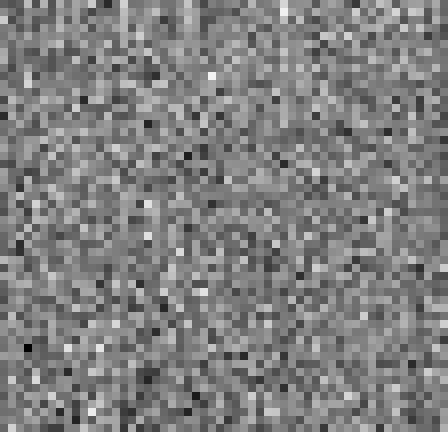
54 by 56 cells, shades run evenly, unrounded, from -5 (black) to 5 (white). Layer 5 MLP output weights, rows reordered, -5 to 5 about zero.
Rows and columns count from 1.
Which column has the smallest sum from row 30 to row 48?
53
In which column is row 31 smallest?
3
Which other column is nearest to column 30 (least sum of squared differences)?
39
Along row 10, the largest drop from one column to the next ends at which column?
5
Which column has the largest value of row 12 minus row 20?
35
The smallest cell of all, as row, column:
44, 4
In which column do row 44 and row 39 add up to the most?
55
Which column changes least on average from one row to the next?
37
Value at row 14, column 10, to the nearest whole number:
3
